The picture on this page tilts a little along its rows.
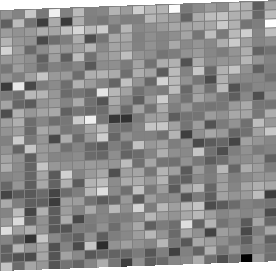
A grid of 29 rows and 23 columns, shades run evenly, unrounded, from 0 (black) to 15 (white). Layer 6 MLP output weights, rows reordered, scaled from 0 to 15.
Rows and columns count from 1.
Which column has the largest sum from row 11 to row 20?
14
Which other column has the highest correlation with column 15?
5
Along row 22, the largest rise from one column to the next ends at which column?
6
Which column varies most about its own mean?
9
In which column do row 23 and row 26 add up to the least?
3
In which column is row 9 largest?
2
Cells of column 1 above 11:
3
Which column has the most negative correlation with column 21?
4
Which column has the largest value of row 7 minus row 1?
22
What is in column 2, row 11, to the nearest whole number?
6
